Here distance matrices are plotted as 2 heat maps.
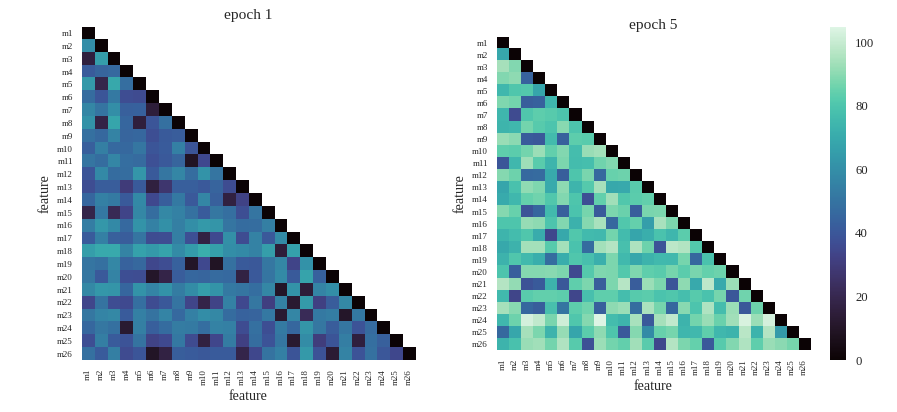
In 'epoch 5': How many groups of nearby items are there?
7
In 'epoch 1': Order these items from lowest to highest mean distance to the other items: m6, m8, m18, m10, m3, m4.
m6, m4, m10, m8, m3, m18
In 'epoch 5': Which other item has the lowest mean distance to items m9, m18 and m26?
m14
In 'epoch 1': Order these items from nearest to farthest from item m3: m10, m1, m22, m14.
m1, m22, m10, m14
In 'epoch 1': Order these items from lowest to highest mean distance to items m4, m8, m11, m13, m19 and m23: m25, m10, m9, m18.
m9, m25, m10, m18
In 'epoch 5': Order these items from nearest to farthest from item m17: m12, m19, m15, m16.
m19, m12, m15, m16
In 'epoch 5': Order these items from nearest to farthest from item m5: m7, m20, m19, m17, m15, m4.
m17, m19, m4, m15, m7, m20
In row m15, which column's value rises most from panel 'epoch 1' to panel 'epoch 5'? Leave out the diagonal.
m1
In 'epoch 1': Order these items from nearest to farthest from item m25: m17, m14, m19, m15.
m17, m19, m15, m14
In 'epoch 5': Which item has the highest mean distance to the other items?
m24
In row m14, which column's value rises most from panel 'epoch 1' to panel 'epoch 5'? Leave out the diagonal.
m12
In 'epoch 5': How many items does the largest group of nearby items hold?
8
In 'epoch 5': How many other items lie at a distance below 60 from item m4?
7
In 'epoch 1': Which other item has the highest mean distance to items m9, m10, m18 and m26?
m3
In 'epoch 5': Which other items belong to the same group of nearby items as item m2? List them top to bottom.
m7, m20, m22
